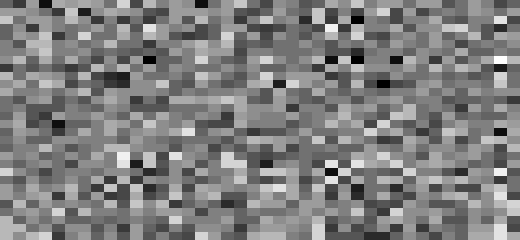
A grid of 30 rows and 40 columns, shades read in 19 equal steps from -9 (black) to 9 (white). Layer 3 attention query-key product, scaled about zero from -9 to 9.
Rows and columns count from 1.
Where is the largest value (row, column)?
8, 39
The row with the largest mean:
27
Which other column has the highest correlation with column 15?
29
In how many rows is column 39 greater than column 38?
17
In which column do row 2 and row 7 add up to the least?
28
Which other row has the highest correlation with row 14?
22
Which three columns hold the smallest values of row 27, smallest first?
30, 16, 6
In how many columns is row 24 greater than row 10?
19
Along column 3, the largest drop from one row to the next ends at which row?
4
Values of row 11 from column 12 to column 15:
1 5 -2 -3
